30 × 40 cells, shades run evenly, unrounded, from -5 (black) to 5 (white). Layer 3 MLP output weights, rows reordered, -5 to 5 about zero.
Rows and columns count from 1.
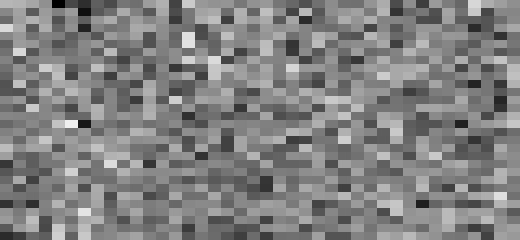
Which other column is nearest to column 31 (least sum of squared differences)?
5
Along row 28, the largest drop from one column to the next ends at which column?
4
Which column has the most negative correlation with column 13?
14
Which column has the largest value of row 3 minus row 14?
19
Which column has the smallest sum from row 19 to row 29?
12
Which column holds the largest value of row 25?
39
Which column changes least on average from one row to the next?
13
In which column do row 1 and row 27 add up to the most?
37
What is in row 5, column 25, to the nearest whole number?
2
